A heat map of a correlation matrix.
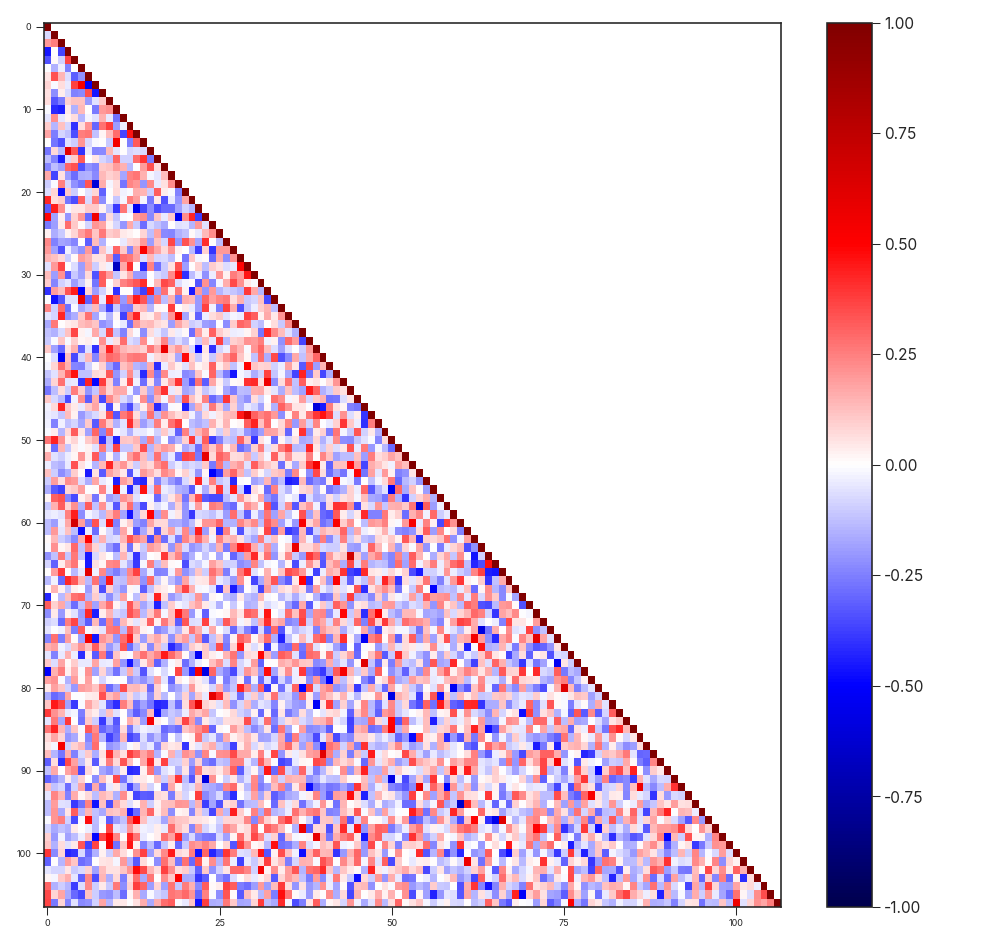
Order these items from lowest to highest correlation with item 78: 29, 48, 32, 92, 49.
49, 92, 29, 48, 32
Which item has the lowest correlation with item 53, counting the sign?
86
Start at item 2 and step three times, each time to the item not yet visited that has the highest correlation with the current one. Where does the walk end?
77
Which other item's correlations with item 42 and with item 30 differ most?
67
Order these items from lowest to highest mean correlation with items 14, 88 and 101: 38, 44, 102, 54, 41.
44, 54, 41, 38, 102
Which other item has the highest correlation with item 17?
39
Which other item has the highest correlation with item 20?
40
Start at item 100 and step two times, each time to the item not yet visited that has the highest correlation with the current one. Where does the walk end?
76
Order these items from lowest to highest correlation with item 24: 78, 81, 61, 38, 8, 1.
1, 38, 61, 8, 78, 81
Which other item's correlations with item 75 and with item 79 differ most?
80
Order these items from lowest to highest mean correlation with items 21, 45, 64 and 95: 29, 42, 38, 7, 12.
42, 12, 29, 7, 38
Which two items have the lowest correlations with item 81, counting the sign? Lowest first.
50, 57
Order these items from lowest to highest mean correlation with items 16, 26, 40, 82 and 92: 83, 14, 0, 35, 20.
35, 83, 0, 14, 20
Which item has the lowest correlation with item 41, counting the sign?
79
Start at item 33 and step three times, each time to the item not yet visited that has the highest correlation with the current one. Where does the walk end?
23
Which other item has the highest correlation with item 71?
74
